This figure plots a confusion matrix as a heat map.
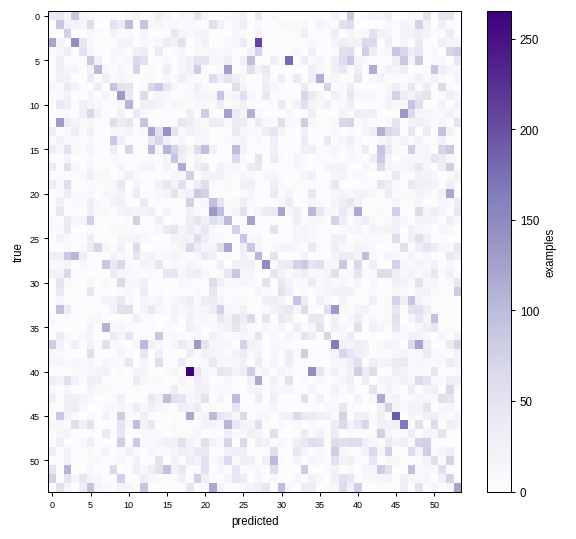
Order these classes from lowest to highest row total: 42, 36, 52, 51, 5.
42, 36, 52, 51, 5
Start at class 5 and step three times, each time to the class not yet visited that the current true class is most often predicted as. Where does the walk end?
21
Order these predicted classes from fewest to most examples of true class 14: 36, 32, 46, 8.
32, 46, 36, 8
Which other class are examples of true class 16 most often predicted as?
43
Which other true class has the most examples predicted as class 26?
23
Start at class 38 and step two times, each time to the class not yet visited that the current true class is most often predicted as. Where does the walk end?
37
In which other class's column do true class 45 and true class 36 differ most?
18
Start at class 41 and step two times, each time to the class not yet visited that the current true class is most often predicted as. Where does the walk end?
3
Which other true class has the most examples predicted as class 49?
48
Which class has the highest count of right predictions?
45
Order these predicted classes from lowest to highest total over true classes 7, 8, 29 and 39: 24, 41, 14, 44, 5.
41, 5, 44, 14, 24
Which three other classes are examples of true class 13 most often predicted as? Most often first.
15, 43, 51
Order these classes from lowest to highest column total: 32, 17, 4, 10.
4, 32, 10, 17
